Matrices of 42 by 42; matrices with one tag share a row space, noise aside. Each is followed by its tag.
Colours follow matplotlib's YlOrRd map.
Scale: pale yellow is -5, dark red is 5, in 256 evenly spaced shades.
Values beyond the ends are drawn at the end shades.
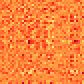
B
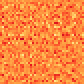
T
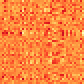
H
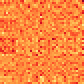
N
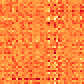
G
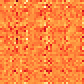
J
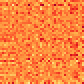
N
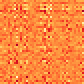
J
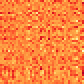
N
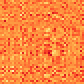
H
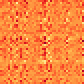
J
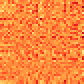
N
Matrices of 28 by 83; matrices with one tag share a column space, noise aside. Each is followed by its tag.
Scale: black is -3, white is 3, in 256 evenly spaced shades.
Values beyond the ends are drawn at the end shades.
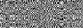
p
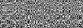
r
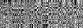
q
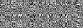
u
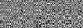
r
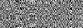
p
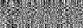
q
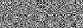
u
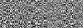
r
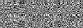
u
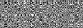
u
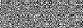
u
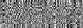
q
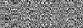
p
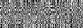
q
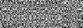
p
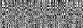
q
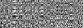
r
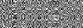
p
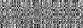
q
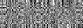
q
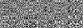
r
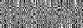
q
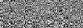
r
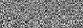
r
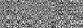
r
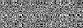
u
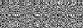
u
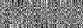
q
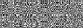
u
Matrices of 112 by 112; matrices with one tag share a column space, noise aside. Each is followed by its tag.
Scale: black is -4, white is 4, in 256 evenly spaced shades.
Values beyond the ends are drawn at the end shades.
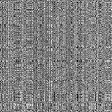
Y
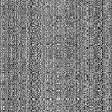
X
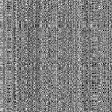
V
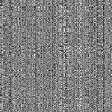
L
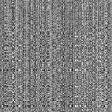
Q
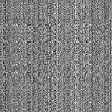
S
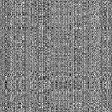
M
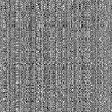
V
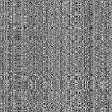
M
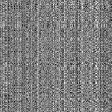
V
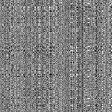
L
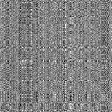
Y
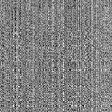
Q
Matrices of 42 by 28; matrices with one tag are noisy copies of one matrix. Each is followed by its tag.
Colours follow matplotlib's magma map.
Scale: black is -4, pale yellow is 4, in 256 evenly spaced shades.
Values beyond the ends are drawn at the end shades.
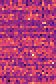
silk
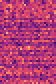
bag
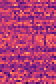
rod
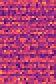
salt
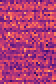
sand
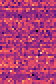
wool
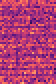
salt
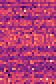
rod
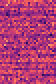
salt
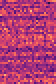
rod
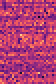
rod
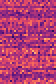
wool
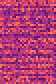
salt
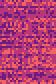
wool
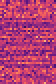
bag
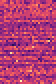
bag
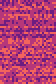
silk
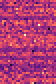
rod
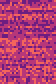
silk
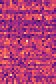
silk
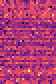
bag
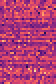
bag
